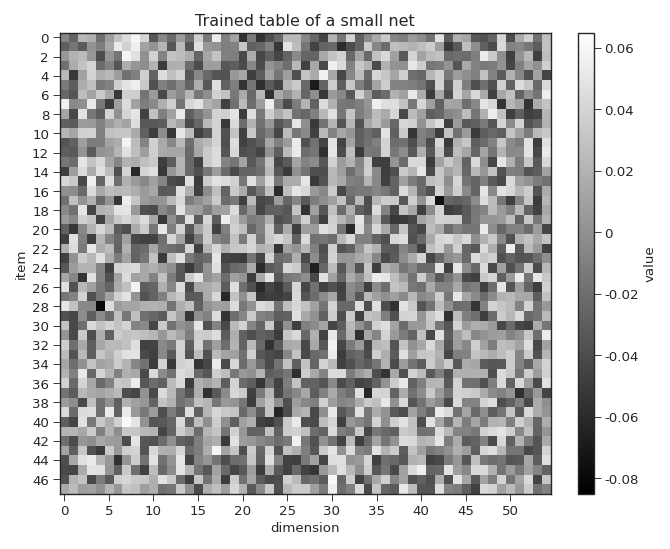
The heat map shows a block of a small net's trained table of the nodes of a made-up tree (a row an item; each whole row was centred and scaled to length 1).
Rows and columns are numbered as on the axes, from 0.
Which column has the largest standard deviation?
23
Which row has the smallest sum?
26
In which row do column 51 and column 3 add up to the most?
25
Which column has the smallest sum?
24
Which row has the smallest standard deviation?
38
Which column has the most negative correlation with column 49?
53
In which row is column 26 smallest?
35
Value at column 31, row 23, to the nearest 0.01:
0
